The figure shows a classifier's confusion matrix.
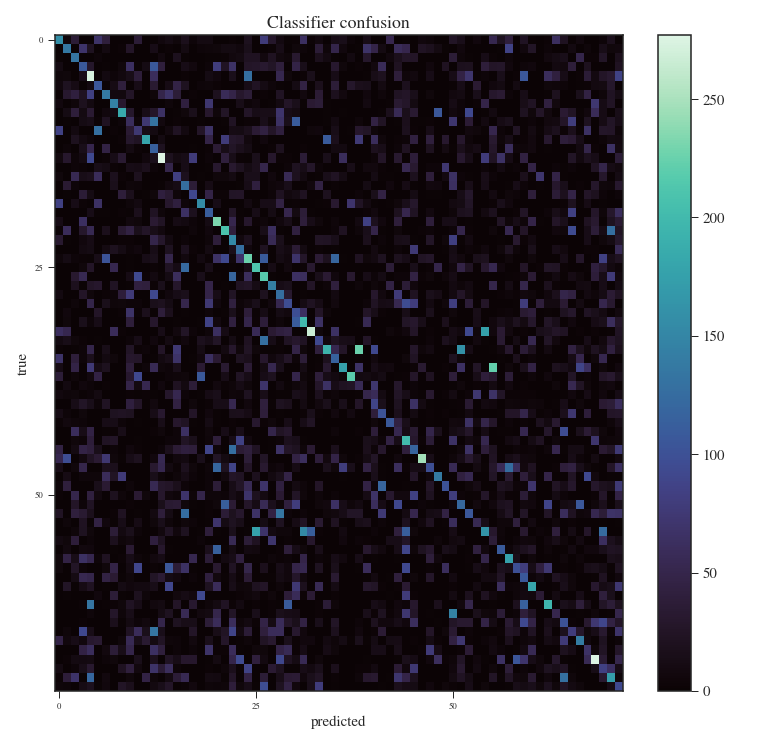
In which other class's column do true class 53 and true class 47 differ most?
57
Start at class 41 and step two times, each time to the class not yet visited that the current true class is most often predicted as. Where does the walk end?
12
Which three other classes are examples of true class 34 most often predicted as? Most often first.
38, 51, 40
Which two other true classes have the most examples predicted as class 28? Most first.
52, 68
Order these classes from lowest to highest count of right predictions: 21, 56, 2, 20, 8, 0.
56, 2, 0, 8, 21, 20
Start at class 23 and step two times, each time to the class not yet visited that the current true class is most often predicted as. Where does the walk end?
22
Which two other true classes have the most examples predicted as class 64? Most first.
70, 43
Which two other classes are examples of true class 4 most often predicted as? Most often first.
24, 59
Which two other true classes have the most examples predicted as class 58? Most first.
68, 47
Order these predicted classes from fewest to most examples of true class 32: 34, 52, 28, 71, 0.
34, 71, 28, 0, 52
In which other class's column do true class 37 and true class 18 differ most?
10
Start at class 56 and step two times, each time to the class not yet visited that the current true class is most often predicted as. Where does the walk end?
39
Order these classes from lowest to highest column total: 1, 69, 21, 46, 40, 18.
46, 18, 1, 21, 40, 69
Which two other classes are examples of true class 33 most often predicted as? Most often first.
26, 60
